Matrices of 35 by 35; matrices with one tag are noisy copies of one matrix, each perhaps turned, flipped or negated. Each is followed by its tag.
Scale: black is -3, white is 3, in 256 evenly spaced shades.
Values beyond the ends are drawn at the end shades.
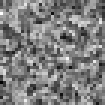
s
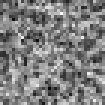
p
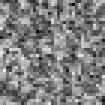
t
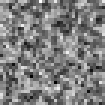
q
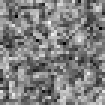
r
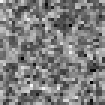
q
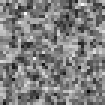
q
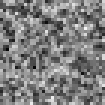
q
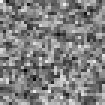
t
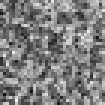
p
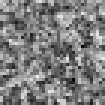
p
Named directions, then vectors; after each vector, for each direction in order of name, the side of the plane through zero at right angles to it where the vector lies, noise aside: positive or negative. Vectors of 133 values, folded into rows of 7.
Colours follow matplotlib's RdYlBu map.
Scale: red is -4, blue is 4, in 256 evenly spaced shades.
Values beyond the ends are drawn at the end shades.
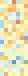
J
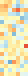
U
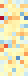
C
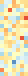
negative, positive, negative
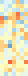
positive, negative, negative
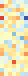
positive, negative, positive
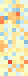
positive, negative, negative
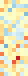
negative, negative, positive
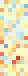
negative, negative, positive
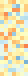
positive, positive, positive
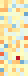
negative, negative, positive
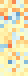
negative, positive, positive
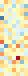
negative, negative, positive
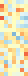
positive, negative, positive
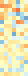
positive, positive, positive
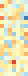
positive, negative, positive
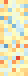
negative, negative, positive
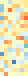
negative, positive, negative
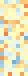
positive, positive, negative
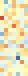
positive, positive, negative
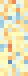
negative, positive, positive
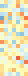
negative, negative, negative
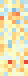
positive, negative, negative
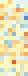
positive, negative, positive
